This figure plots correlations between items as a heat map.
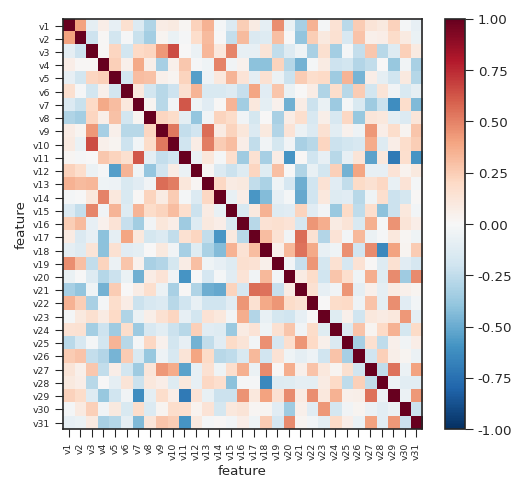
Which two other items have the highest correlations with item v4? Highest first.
v14, v7
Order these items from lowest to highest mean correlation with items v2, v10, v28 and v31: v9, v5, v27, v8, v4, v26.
v5, v4, v8, v26, v27, v9
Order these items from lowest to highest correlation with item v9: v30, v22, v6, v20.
v6, v22, v30, v20
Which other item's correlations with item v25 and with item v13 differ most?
v21
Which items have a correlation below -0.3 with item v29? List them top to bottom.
v4, v7, v11
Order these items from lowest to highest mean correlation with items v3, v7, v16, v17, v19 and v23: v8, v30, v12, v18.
v8, v12, v18, v30
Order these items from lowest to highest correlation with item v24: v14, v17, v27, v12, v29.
v14, v27, v17, v12, v29
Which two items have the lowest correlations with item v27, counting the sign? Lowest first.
v11, v7
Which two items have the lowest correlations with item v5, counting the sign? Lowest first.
v12, v26
